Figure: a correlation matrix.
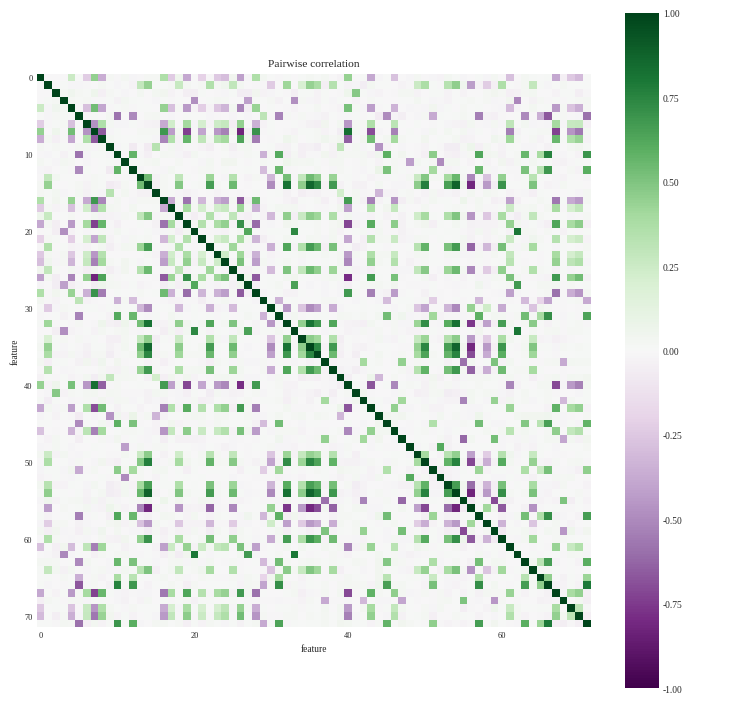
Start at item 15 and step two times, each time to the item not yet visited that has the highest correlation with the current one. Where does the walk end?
39
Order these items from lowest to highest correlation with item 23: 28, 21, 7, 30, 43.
7, 28, 30, 21, 43
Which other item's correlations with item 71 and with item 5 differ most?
66
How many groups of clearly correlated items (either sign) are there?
8
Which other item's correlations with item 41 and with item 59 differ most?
55
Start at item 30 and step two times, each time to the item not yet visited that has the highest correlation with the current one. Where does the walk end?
58
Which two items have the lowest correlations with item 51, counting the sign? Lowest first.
5, 29
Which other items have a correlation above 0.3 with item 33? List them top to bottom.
20, 27, 62
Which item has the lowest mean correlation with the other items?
56
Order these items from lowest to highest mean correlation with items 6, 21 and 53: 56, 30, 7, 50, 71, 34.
7, 56, 30, 71, 34, 50
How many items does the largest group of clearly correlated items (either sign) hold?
20
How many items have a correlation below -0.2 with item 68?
4
